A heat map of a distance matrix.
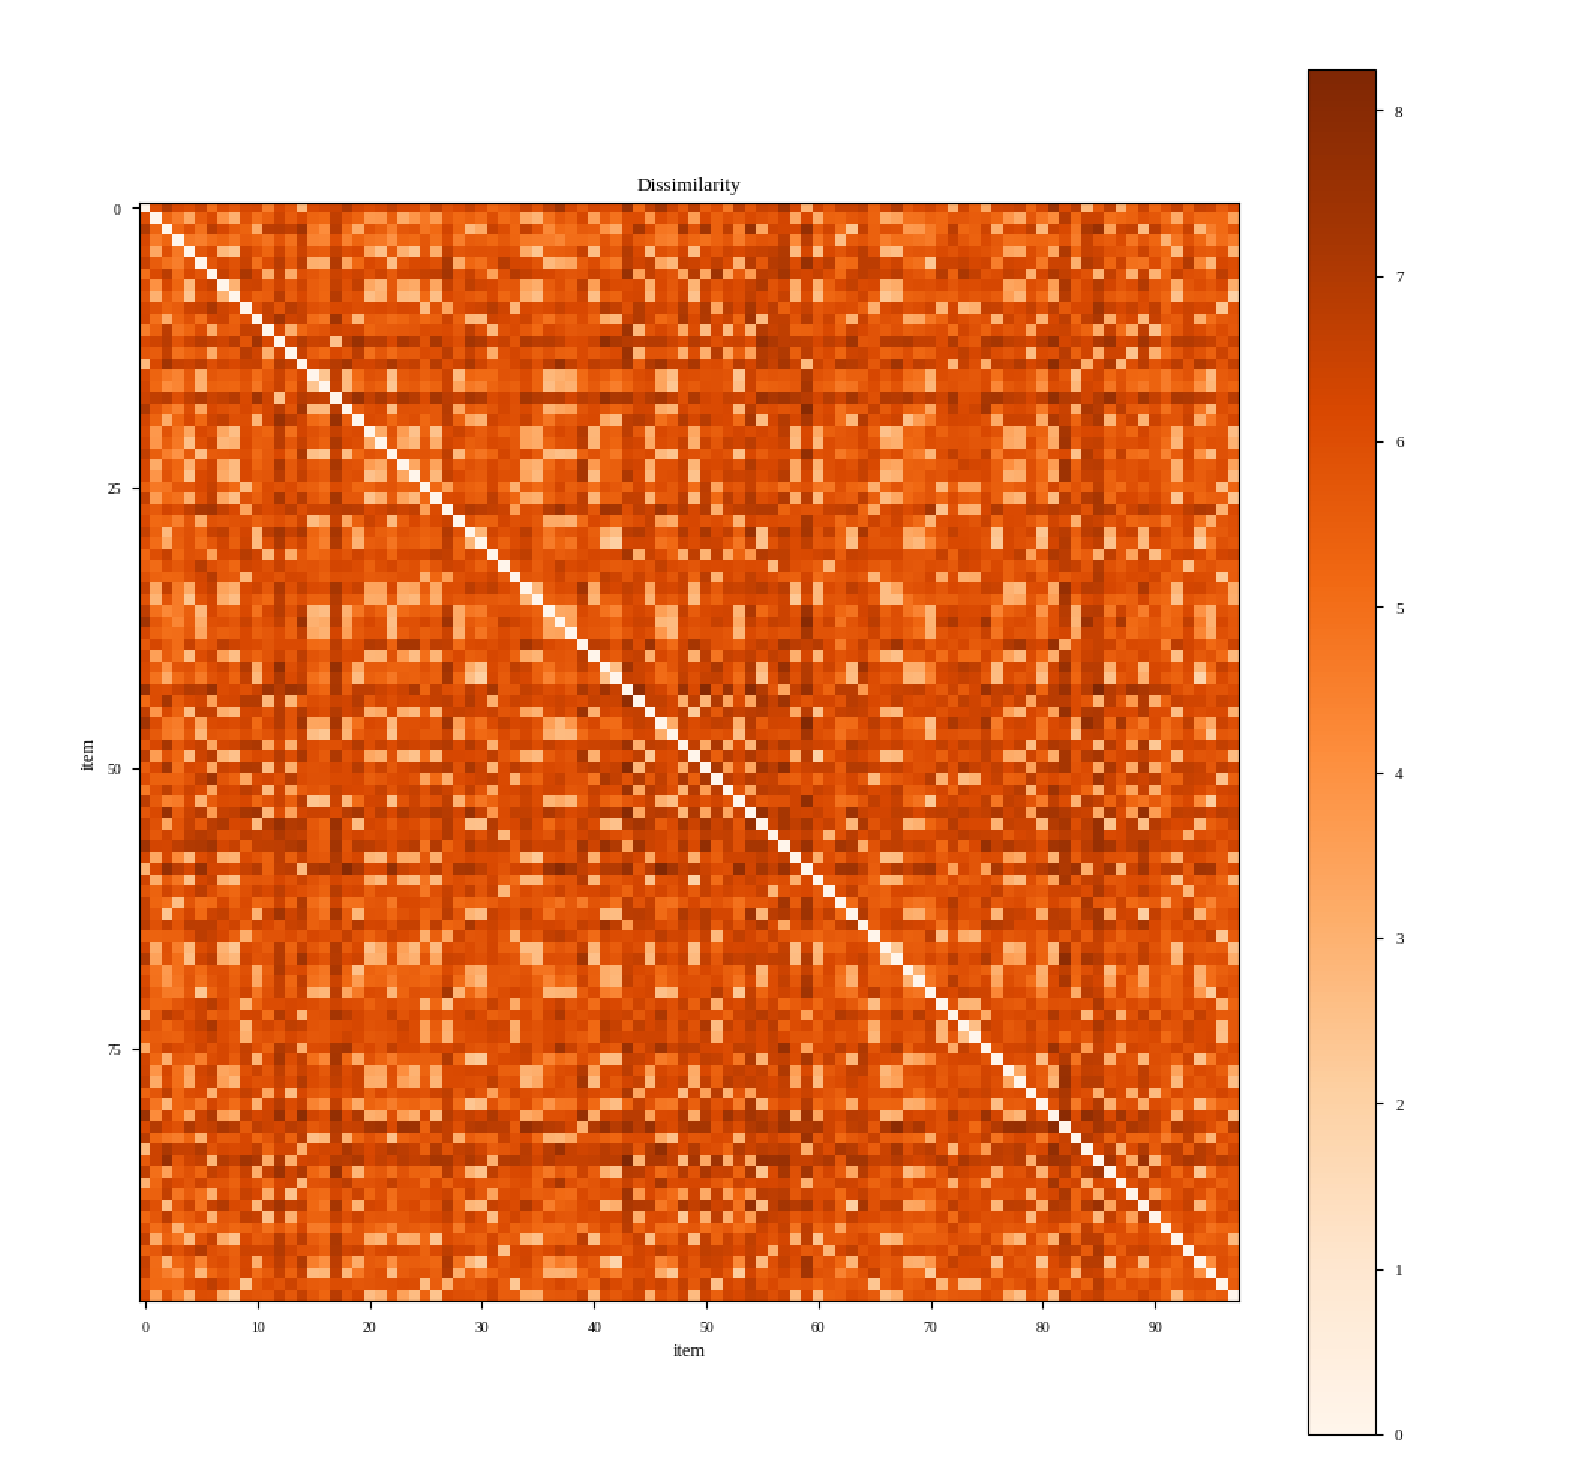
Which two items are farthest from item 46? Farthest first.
59, 84
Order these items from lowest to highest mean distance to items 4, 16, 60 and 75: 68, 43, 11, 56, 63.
68, 11, 63, 56, 43
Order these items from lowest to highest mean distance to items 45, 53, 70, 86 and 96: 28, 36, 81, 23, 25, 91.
36, 28, 25, 23, 91, 81
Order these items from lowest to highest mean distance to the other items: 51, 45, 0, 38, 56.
38, 45, 51, 0, 56
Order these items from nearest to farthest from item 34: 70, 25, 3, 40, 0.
40, 3, 25, 70, 0
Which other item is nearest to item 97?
8
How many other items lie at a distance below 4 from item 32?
3
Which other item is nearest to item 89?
63
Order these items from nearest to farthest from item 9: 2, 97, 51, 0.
51, 2, 97, 0
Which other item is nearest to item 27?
71
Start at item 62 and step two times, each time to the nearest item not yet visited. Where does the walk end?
91
